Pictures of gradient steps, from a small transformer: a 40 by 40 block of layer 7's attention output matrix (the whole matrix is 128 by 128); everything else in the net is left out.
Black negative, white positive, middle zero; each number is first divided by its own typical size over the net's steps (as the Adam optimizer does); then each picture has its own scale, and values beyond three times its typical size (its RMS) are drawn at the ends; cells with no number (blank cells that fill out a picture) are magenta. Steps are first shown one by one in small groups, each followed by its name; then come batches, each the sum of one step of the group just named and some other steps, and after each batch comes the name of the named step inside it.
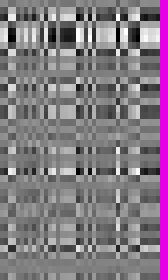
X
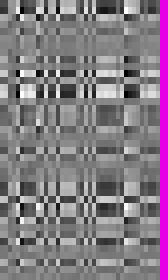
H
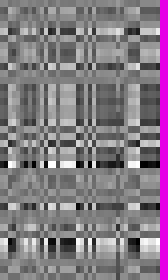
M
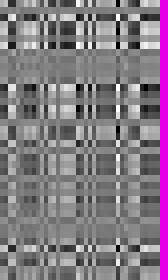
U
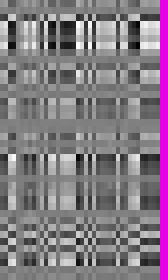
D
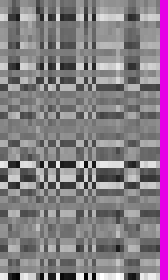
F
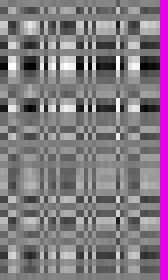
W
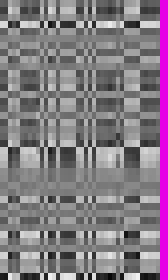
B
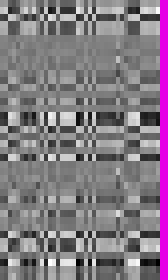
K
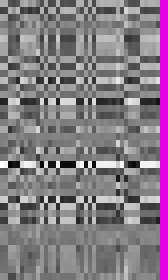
F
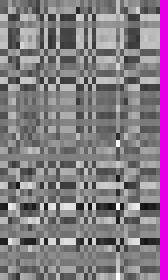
F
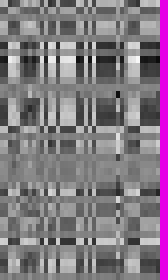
W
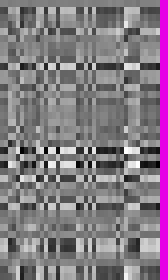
M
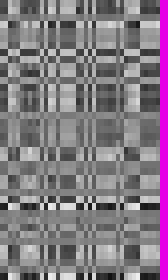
B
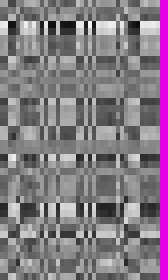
D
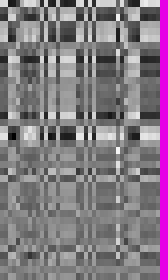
X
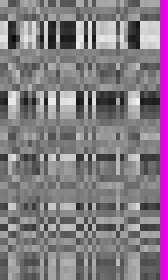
D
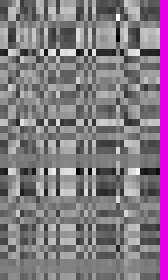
X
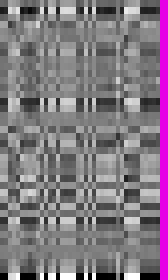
B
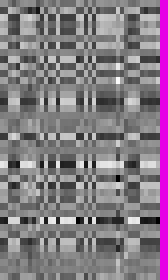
F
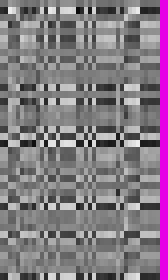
B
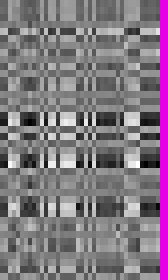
M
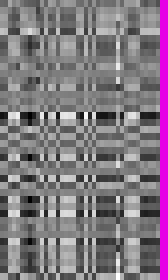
F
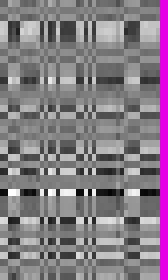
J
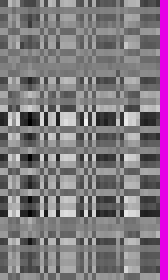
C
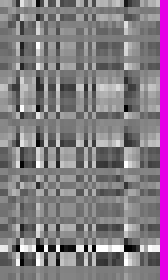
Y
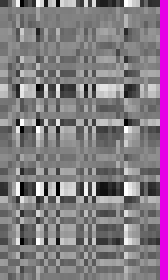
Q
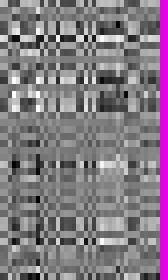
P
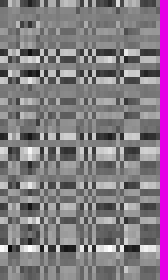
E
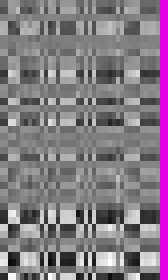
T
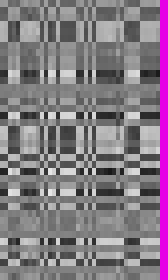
J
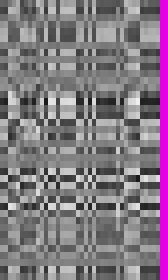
Q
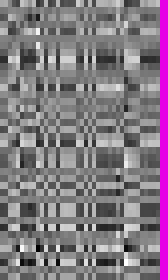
Y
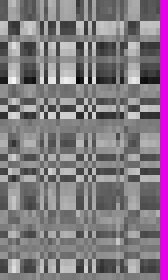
J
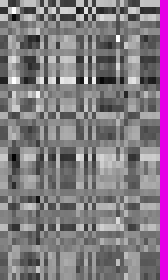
P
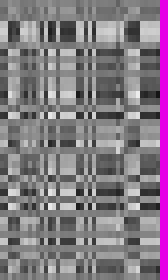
J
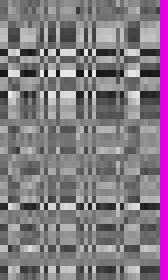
E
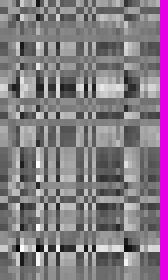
Y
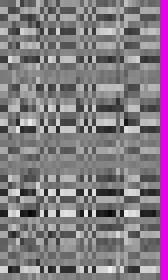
Q
